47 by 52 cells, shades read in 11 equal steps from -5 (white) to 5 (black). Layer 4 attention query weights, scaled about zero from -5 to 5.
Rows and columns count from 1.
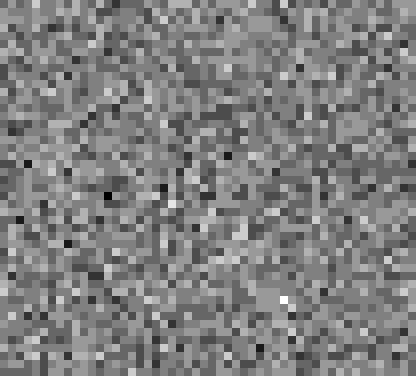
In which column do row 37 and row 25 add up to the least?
10
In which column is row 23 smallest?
25
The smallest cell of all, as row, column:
38, 36
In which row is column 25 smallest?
23
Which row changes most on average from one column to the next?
45
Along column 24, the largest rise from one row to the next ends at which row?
20
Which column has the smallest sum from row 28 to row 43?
31
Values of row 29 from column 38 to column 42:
-1 -1 1 -1 1
